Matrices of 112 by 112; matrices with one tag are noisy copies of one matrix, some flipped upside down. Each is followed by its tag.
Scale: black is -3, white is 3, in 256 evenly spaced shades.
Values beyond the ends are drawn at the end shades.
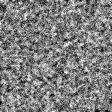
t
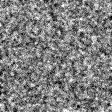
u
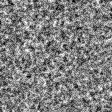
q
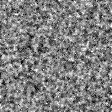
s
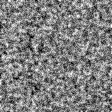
s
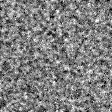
t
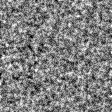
s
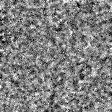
u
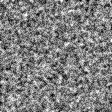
t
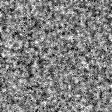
s
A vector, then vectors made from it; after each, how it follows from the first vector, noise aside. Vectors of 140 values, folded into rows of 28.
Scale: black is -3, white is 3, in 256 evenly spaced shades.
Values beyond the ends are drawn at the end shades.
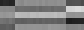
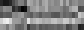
wrapped around.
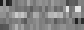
partly zeroed.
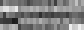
reversed, negated.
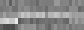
reversed, partly zeroed.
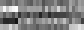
reversed, negated.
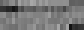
reversed, partly zeroed.
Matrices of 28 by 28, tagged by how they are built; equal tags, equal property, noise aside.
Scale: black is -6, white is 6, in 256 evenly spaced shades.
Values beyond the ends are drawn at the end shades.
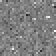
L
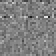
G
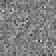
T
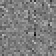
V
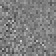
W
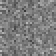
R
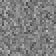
R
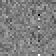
V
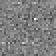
G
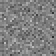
R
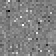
L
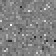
L
